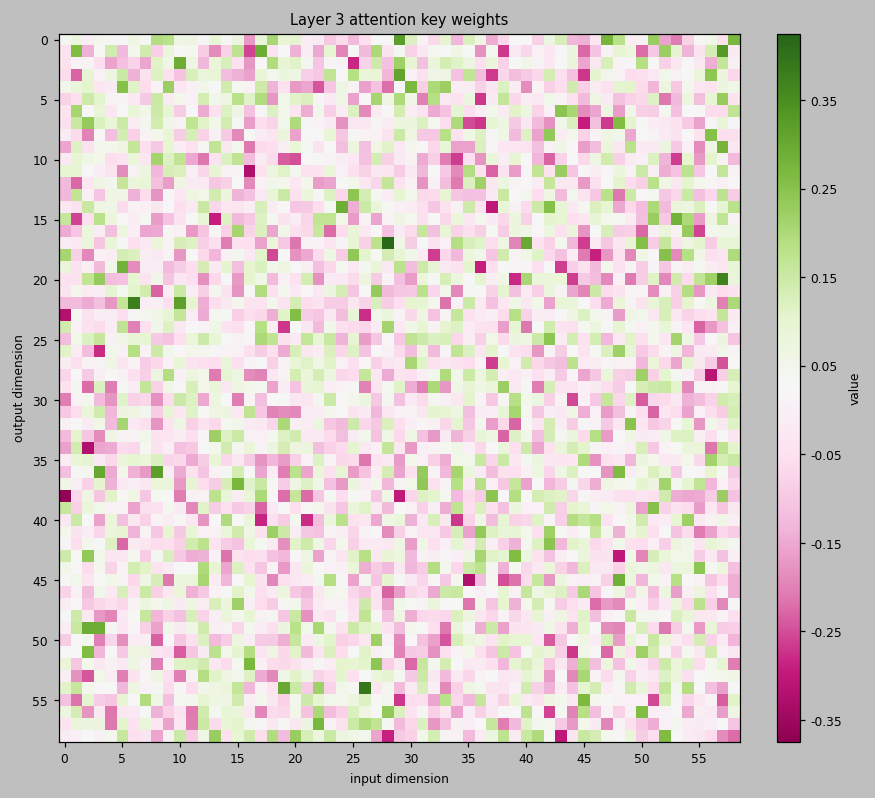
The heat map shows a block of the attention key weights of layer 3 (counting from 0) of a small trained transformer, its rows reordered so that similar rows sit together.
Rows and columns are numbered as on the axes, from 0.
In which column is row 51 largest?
2
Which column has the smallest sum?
55
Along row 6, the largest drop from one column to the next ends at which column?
45
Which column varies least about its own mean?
7
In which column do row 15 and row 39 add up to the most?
51
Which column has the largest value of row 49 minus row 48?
3
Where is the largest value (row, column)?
17, 28
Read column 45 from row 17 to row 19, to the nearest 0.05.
-0.25 -0.2 -0.05
